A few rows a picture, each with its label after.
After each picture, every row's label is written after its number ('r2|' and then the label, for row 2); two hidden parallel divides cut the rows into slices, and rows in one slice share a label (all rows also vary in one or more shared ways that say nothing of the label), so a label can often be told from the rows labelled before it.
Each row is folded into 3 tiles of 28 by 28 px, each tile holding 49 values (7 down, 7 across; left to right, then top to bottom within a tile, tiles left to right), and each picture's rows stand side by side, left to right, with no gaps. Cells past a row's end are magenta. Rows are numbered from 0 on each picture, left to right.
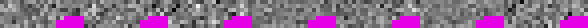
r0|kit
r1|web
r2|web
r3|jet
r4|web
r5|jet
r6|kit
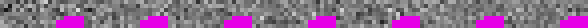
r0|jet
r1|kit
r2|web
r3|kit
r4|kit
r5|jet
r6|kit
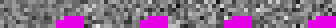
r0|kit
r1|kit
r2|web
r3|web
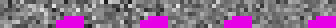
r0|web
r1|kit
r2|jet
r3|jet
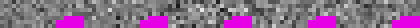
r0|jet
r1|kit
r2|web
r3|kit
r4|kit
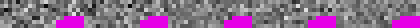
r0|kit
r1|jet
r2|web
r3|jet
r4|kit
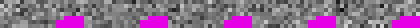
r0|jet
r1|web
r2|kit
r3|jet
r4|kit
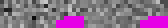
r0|kit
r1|jet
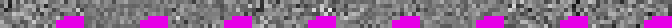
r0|jet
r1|jet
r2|kit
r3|kit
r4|kit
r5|jet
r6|web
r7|web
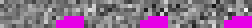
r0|web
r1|web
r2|jet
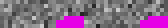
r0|web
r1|jet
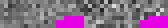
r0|jet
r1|web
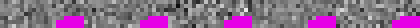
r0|kit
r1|kit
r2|web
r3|jet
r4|web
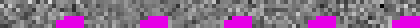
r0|kit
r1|jet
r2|jet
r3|web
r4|kit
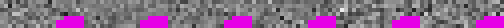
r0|jet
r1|jet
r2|jet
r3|web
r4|jet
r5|kit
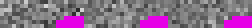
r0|web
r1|web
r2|jet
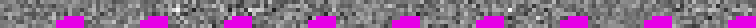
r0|kit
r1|web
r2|web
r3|web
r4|web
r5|web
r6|jet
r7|jet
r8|jet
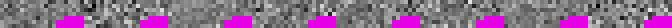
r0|jet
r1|web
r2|jet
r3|kit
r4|jet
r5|kit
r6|jet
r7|jet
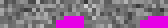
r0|web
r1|kit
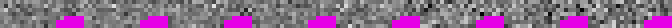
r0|jet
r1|web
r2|jet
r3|kit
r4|jet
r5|web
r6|kit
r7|kit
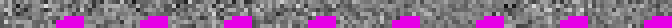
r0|web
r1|web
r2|web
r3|kit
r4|web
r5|jet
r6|web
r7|web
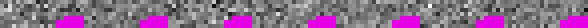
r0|jet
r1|web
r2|web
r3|web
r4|kit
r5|jet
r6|kit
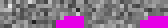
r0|jet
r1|kit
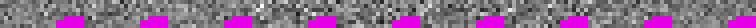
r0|web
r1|kit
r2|kit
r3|kit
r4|kit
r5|kit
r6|web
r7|web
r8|jet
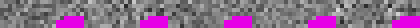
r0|kit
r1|kit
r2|jet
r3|jet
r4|kit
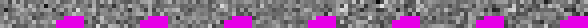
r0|jet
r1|web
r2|web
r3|jet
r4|web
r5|kit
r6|web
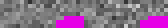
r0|jet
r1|web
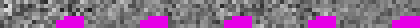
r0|web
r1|jet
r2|kit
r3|jet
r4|jet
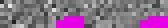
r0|kit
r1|jet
